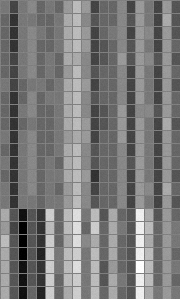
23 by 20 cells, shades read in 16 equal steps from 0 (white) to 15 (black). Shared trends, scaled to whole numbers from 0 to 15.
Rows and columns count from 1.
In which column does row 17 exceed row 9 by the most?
3
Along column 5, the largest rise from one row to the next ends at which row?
17
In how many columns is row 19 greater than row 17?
3
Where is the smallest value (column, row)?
16, 21
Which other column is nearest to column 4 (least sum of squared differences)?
14
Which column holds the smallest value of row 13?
9
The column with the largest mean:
2
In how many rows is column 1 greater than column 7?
8
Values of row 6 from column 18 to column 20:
11 6 9
